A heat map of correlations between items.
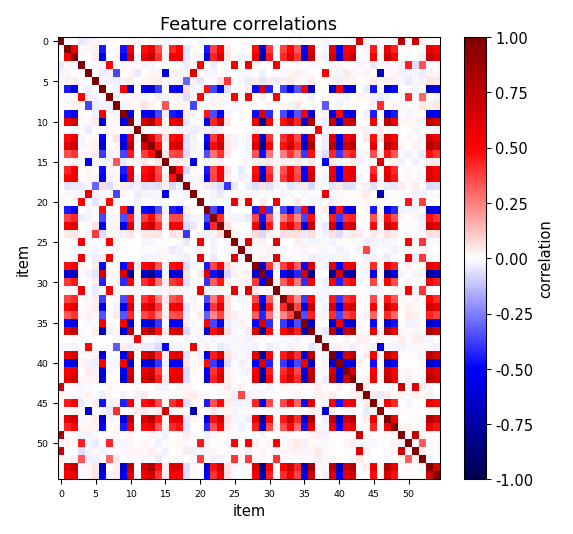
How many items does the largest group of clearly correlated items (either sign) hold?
30
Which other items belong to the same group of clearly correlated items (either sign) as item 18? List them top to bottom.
5, 24
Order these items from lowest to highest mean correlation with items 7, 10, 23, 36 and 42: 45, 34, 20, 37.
37, 20, 34, 45
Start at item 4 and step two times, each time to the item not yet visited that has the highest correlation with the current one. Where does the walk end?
38
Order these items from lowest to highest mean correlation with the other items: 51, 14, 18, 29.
29, 18, 51, 14
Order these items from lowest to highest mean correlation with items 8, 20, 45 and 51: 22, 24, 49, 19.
19, 24, 22, 49
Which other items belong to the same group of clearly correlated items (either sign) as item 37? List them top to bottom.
11
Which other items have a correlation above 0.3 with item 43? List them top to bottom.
0, 49, 51
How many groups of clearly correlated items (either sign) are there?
7
